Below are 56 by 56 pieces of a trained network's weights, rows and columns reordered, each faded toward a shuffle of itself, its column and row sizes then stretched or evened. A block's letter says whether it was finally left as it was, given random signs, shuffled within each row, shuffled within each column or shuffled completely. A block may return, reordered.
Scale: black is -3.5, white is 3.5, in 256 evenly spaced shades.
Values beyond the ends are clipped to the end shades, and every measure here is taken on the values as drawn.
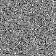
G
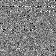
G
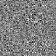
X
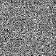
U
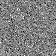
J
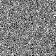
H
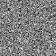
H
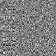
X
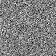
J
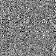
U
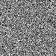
J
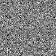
U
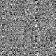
X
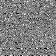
G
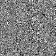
H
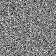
J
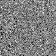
H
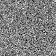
J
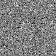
G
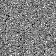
J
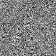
U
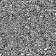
U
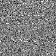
G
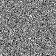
G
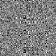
X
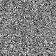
G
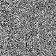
H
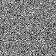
G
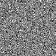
H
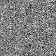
H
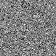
J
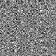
X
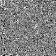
U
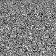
G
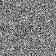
U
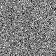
J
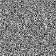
U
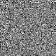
U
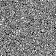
J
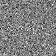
G
